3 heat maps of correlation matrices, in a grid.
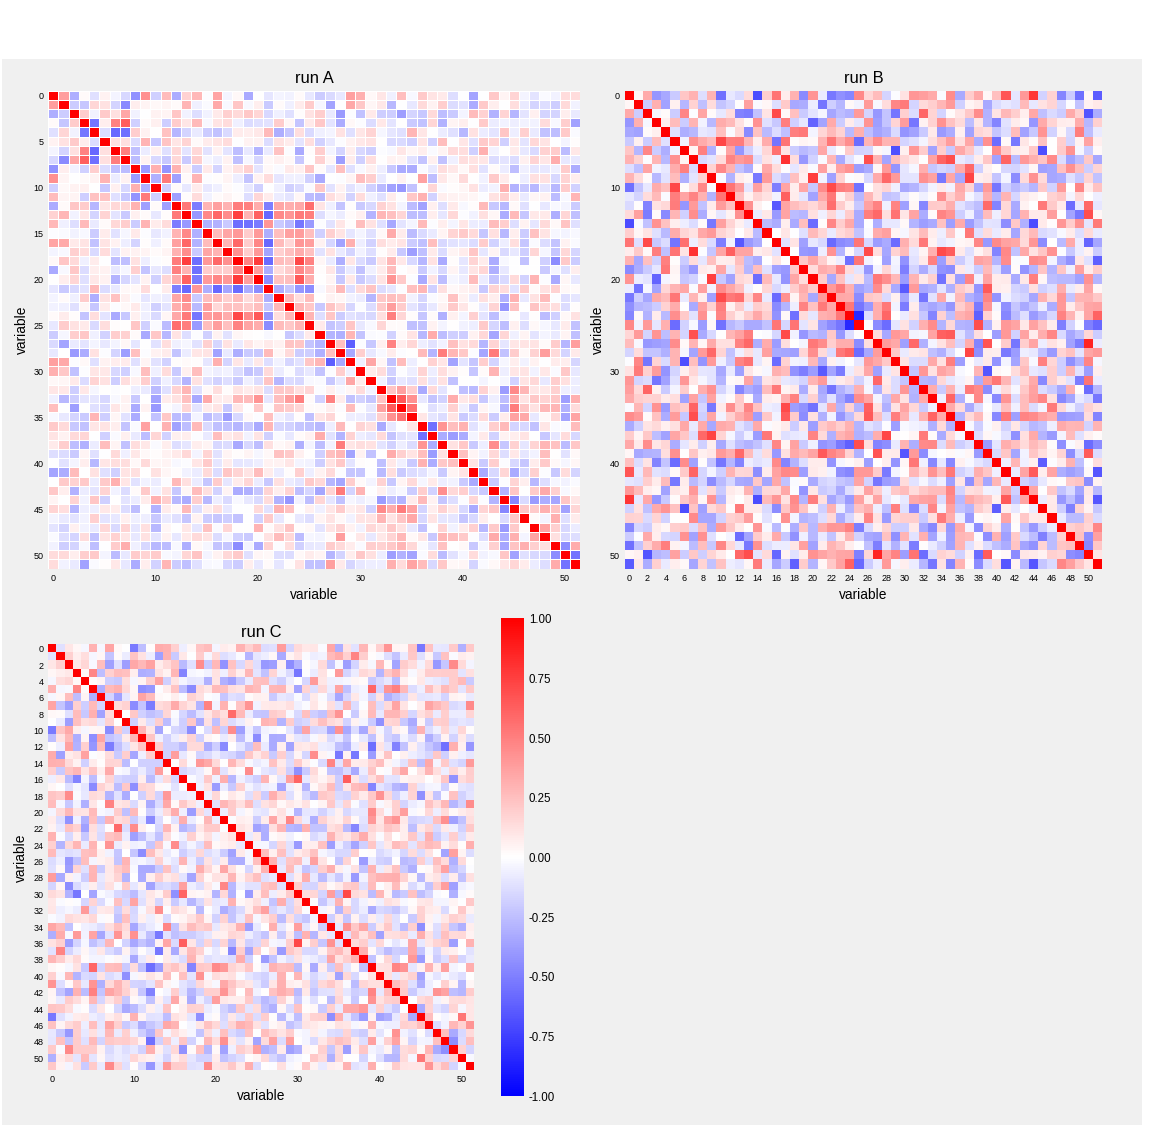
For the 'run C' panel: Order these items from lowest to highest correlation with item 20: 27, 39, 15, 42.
27, 42, 15, 39
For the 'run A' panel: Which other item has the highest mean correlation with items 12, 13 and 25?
18
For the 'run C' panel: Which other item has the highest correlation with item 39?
5
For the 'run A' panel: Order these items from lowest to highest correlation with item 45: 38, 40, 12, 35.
40, 12, 38, 35
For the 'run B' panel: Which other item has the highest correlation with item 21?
39
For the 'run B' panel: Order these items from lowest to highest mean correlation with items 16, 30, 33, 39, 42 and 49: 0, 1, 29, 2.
29, 1, 0, 2
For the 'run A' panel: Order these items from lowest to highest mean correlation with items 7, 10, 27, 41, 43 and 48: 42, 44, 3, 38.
42, 44, 38, 3
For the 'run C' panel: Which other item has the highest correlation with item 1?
37
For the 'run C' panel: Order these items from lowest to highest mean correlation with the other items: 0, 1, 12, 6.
12, 6, 1, 0
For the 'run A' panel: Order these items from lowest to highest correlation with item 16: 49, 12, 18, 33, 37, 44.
49, 44, 33, 37, 12, 18
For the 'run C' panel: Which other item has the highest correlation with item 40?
18
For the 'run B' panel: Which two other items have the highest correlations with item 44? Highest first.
0, 41
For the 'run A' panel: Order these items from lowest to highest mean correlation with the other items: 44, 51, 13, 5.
44, 51, 5, 13
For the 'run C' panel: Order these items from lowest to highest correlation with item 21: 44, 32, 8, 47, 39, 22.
32, 44, 22, 8, 47, 39
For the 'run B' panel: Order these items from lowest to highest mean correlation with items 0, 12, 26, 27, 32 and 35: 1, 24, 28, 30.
24, 28, 30, 1
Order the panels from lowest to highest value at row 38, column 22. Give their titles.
run B, run C, run A
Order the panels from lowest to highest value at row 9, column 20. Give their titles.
run C, run A, run B
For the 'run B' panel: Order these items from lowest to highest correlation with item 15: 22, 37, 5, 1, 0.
22, 1, 0, 5, 37
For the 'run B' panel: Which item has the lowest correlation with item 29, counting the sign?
6
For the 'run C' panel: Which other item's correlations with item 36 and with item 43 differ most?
30
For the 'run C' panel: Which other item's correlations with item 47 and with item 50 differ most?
42
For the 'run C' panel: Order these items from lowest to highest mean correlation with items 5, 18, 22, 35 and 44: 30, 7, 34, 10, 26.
26, 30, 7, 34, 10
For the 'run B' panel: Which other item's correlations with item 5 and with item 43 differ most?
10
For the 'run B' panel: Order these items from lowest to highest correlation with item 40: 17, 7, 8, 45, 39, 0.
45, 17, 7, 39, 8, 0
